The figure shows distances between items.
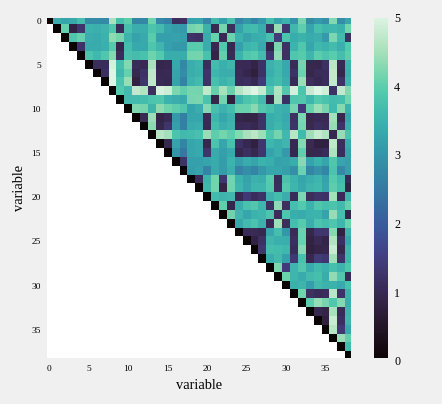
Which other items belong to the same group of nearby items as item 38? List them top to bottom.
2, 18, 19, 22, 29
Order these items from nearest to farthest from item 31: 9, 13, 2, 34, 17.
34, 17, 2, 9, 13
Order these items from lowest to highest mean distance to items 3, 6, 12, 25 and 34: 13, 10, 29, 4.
4, 29, 10, 13
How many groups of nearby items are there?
6
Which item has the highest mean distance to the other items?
8
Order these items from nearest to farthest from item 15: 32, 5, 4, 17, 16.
5, 17, 16, 4, 32
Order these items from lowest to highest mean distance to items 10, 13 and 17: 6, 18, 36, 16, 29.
36, 16, 18, 29, 6
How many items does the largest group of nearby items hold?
17
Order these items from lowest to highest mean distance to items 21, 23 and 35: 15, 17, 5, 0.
15, 5, 17, 0
